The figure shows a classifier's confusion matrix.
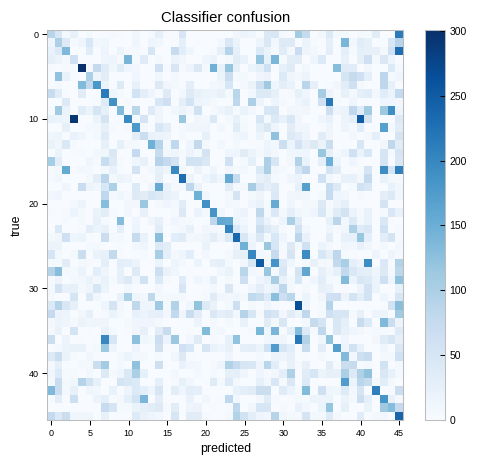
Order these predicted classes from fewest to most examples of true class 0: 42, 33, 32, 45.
42, 33, 32, 45
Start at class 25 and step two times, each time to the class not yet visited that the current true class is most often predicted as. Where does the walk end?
33
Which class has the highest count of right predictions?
4
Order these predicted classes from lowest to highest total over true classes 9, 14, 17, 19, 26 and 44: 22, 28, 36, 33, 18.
22, 18, 28, 33, 36
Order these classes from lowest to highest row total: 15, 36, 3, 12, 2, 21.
12, 21, 3, 2, 15, 36
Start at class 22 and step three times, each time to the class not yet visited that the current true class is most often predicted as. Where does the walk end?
11
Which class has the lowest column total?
34
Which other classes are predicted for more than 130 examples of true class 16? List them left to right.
2, 43, 45
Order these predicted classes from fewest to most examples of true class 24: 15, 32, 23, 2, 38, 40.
15, 38, 23, 2, 32, 40
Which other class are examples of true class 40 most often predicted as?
41
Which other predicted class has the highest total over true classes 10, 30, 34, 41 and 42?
40
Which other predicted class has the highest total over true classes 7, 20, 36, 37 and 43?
29
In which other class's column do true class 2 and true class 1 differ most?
45
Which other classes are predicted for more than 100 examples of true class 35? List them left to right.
20, 27, 29, 32
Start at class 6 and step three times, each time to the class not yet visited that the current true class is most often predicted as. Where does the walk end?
27
